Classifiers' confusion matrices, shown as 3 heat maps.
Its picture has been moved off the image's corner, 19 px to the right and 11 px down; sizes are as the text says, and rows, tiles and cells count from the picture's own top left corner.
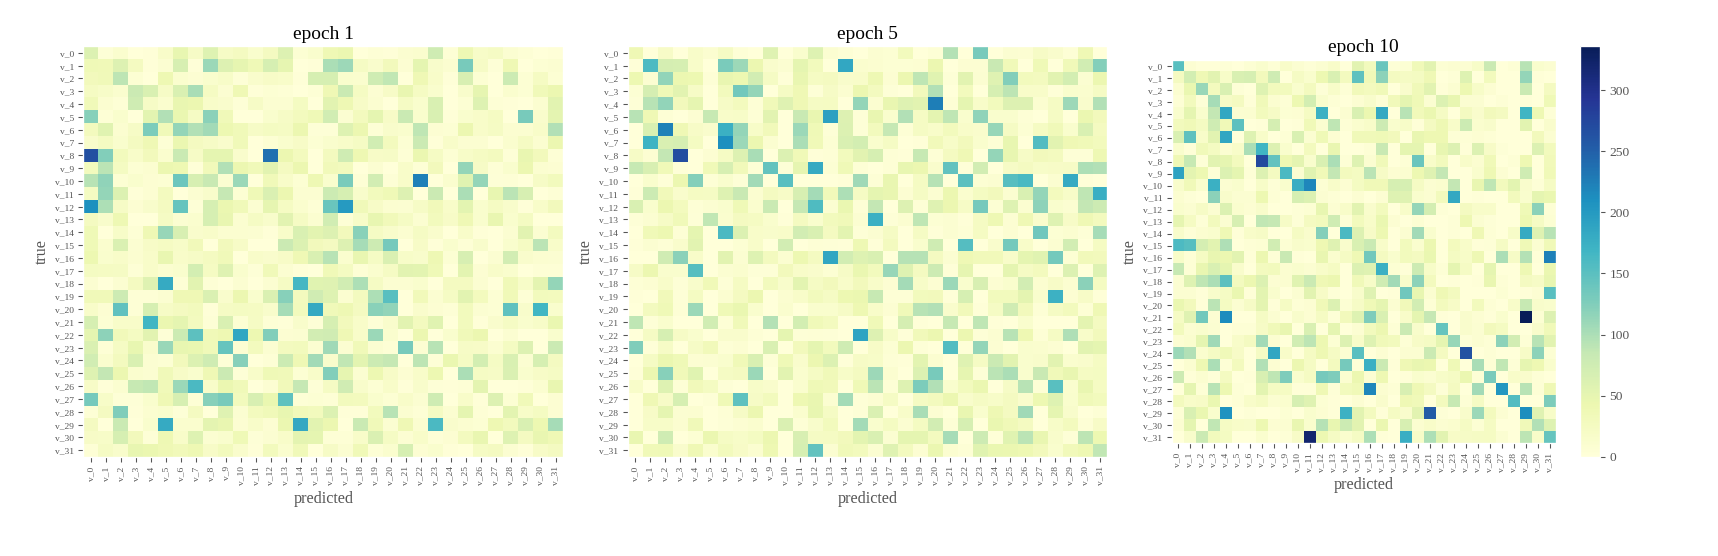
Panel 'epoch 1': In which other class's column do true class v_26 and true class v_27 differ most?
v_7
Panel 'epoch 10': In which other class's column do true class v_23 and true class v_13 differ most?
v_27
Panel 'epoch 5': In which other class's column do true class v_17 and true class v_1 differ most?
v_14
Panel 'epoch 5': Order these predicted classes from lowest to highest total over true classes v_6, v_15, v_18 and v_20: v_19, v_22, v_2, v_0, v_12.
v_0, v_12, v_19, v_22, v_2
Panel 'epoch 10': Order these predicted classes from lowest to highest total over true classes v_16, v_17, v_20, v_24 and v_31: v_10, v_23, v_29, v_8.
v_10, v_23, v_8, v_29
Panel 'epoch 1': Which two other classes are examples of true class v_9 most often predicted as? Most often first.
v_25, v_1
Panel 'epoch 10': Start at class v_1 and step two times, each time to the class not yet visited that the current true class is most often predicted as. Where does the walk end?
v_0
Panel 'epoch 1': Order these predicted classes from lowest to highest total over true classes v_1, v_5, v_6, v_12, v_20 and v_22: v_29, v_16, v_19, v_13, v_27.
v_27, v_29, v_13, v_19, v_16
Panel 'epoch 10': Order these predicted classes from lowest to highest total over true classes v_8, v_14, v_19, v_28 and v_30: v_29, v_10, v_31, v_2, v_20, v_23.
v_2, v_23, v_10, v_29, v_20, v_31
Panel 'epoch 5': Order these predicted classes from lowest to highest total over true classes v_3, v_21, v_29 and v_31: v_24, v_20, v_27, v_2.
v_27, v_2, v_24, v_20
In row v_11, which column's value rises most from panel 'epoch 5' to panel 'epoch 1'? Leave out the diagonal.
v_25
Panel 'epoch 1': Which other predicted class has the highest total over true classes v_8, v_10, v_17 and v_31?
v_0
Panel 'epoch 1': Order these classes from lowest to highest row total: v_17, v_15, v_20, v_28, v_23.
v_17, v_28, v_15, v_23, v_20
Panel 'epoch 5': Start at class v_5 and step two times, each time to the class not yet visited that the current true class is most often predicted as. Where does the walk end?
v_16
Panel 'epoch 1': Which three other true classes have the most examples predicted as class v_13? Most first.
v_27, v_19, v_20
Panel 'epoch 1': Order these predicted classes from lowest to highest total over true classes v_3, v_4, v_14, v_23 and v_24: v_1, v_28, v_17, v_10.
v_1, v_28, v_10, v_17
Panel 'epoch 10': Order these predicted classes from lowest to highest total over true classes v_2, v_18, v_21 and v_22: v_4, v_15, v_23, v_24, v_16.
v_23, v_24, v_15, v_16, v_4
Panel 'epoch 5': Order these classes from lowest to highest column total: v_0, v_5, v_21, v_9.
v_5, v_0, v_9, v_21
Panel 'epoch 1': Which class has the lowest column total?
v_24
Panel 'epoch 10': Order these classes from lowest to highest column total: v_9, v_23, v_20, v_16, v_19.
v_9, v_23, v_19, v_20, v_16
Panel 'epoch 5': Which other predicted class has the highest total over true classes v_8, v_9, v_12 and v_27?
v_3
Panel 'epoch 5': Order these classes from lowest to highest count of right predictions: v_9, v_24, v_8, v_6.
v_24, v_8, v_9, v_6
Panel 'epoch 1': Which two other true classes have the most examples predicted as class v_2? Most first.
v_20, v_28
